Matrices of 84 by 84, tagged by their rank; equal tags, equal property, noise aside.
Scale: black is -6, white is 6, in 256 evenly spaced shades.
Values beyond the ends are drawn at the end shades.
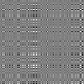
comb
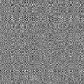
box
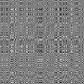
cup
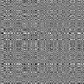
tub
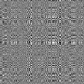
tub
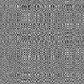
tub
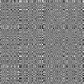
tub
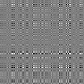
comb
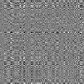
tub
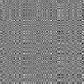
tub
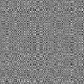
cup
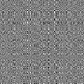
cup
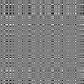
comb
